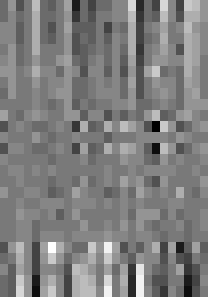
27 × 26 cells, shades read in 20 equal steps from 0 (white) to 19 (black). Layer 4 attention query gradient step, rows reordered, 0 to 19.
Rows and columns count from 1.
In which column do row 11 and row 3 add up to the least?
24
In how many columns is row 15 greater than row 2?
10
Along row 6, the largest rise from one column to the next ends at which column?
18
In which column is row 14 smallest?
21
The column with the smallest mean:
14
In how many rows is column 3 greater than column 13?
10
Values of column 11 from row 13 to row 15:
10 7 9
